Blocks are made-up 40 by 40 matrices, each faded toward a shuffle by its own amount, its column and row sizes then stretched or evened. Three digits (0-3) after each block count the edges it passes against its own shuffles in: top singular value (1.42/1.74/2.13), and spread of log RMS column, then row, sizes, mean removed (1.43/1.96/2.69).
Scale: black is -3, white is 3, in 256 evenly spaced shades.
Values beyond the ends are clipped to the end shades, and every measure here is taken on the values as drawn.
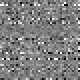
1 1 3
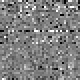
1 0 2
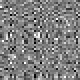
3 2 2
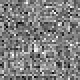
2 0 0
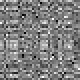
3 0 0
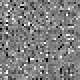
1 1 0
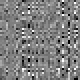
3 3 0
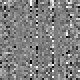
1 3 1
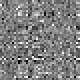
3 1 1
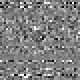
2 0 3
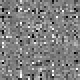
0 2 2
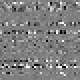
2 1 3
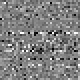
1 0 3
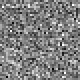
0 0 0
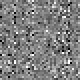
1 2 1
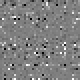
0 2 2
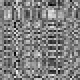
3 3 0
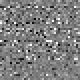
1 0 2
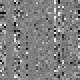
0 3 0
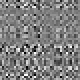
3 2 3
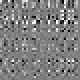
3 3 3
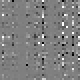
2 3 2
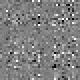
1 2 2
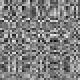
3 1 2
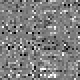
2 1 2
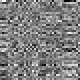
3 0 3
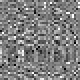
3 1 0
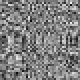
2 1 0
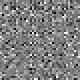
2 0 1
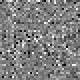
1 0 2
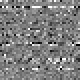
2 0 3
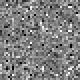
1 1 0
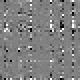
2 3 2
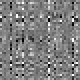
3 3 2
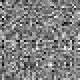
2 1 1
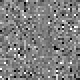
0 2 1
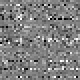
0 1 3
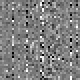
0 3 0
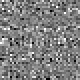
1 0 2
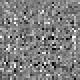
0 2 2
